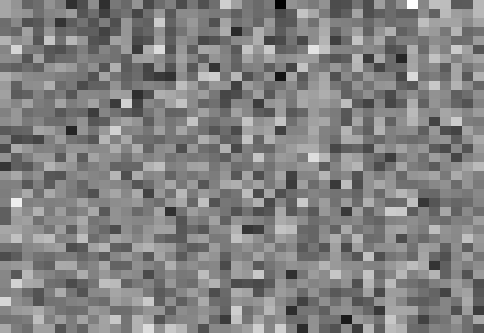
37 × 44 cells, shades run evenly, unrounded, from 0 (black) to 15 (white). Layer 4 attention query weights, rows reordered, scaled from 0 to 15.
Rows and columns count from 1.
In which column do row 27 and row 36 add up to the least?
32
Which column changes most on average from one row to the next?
24
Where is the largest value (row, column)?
1, 38
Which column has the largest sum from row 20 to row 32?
2
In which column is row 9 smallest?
26
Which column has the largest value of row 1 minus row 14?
40
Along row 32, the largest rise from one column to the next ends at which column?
34
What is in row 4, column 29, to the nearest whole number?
8
